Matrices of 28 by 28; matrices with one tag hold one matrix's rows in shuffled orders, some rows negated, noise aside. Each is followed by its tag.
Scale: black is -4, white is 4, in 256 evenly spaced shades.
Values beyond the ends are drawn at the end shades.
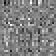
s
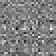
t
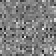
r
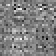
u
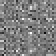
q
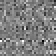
r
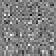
s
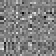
q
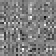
q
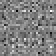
t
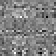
u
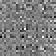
r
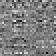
u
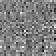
r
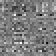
u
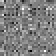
q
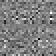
t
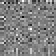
q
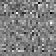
t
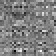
u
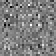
s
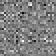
q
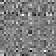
q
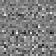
t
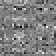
u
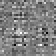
u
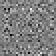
s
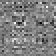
u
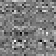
u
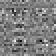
u
